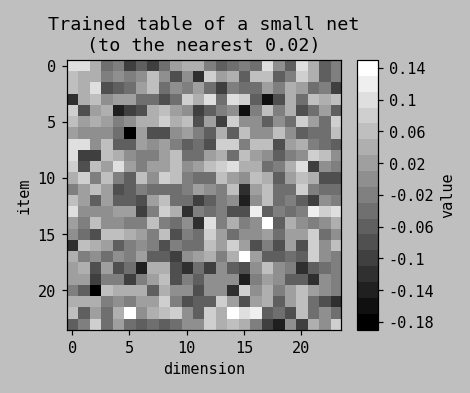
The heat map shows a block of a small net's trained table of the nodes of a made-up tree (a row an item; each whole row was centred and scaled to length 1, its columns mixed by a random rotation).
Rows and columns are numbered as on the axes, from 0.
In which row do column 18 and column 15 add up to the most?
6
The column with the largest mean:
0
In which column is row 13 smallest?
10
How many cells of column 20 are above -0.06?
16
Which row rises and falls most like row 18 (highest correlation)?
12
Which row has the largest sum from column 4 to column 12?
22
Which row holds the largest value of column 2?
2
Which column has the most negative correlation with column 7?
11
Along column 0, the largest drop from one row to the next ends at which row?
3
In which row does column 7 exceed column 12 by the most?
18
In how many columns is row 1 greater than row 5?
9
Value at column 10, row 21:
-0.08
